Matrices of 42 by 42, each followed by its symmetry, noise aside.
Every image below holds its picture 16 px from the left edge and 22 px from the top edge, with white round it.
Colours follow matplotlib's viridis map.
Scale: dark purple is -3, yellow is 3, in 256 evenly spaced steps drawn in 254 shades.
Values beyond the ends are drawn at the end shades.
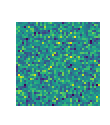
same after a half turn.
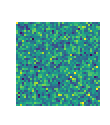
symmetric.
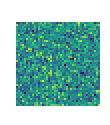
no symmetry.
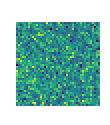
antisymmetric.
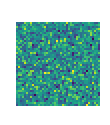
no symmetry.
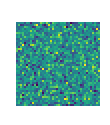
no symmetry.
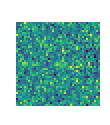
mirrored top to bottom.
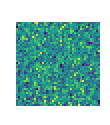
same after a half turn.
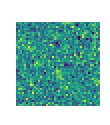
antisymmetric.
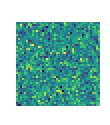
no symmetry.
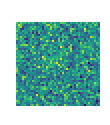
symmetric.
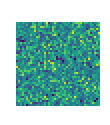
antisymmetric.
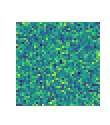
same after a half turn.
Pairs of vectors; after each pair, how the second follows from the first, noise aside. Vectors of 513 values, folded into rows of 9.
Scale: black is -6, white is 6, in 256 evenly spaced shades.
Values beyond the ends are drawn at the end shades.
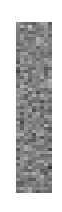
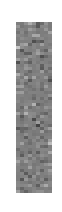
reversed, negated, partly zeroed.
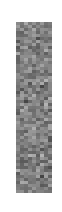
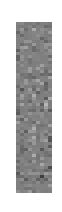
partly zeroed.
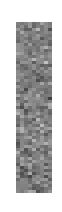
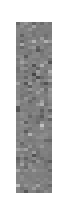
reversed, negated, partly zeroed.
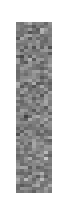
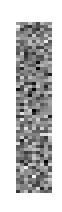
wrapped around, negated, scaled up.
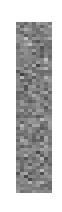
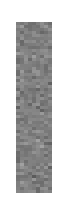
wrapped around, shrunk.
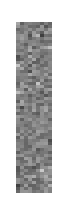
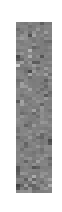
partly zeroed.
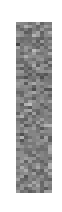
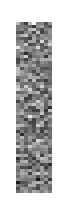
wrapped around, scaled up.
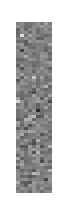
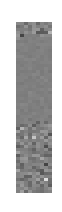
reversed, partly zeroed.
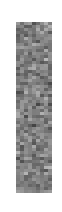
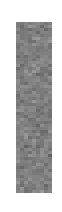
wrapped around, shrunk.
